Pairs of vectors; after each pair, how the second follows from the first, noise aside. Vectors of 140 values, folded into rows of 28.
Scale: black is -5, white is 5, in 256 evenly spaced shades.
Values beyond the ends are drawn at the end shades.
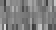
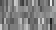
reversed.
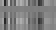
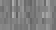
wrapped around, negated, shrunk.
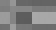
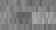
shrunk.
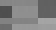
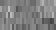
negated, partly zeroed.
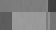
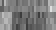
negated.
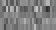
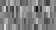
negated.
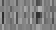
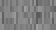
shrunk.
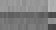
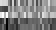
reversed, negated, scaled up.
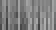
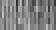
reversed.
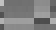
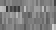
reversed, partly zeroed.
